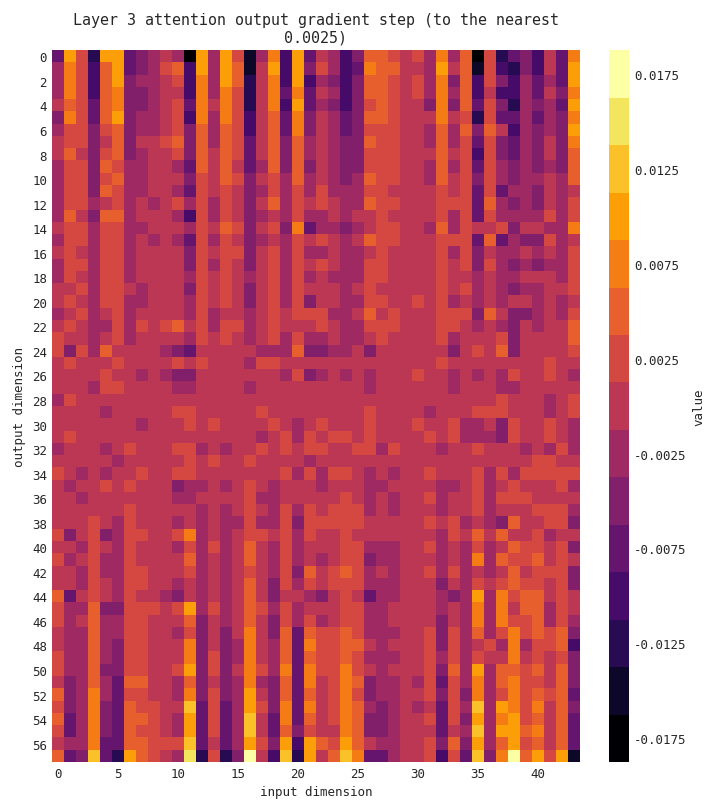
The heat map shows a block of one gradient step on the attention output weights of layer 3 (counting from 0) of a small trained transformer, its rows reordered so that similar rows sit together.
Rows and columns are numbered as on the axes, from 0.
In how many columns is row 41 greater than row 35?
14
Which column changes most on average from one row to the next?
37
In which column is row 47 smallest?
20
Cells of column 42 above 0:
23
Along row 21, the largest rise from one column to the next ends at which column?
36
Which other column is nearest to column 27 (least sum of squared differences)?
34
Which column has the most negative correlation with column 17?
4
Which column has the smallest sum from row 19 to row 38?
11
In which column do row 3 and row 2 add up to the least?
16
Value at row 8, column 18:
0.005
